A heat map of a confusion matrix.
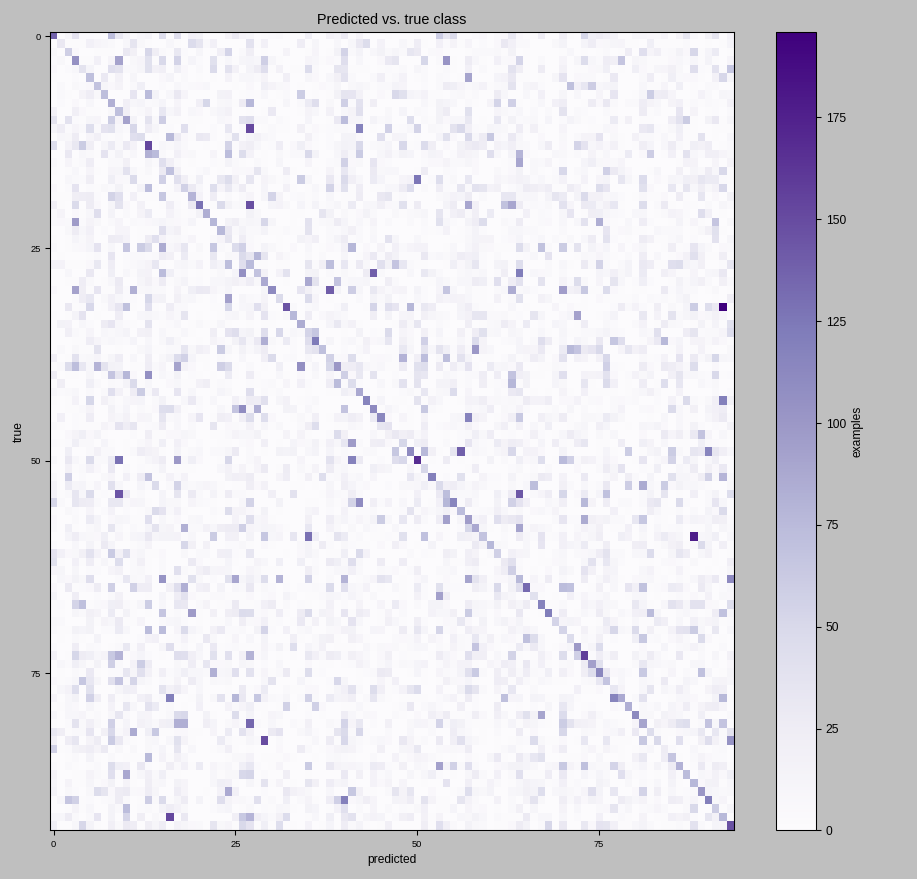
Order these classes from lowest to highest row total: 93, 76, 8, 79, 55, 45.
79, 76, 8, 45, 93, 55
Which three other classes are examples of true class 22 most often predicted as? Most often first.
3, 75, 91
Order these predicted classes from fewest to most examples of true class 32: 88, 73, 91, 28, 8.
73, 8, 91, 28, 88
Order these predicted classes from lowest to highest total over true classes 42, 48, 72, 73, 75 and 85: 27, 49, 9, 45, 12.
49, 45, 9, 12, 27
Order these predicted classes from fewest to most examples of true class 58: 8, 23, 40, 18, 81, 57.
40, 81, 23, 8, 57, 18
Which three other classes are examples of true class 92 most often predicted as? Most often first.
16, 27, 26
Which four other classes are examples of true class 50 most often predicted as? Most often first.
9, 41, 17, 70
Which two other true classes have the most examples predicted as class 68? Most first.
93, 26
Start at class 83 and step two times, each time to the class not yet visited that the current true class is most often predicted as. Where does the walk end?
35
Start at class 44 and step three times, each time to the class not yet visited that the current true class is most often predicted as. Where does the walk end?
64
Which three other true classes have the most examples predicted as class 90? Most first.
49, 81, 52
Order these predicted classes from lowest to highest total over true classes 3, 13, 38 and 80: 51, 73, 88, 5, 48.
5, 88, 73, 48, 51
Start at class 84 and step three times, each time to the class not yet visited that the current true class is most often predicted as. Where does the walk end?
27
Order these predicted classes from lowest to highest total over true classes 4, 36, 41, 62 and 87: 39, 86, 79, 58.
79, 86, 58, 39
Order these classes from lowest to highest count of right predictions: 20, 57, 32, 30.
57, 30, 20, 32
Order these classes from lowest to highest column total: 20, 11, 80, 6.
80, 20, 6, 11
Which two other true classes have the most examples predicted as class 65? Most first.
71, 80
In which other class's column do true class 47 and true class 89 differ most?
24
